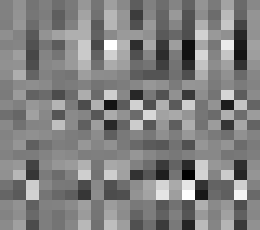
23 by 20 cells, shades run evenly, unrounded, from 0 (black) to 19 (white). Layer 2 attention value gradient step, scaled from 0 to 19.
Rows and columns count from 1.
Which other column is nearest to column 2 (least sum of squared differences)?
1
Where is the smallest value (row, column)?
18, 15
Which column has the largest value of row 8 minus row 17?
19
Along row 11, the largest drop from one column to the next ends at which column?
9
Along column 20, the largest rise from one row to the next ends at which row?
12
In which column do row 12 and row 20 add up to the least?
16
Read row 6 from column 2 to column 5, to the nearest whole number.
12 5 10 9
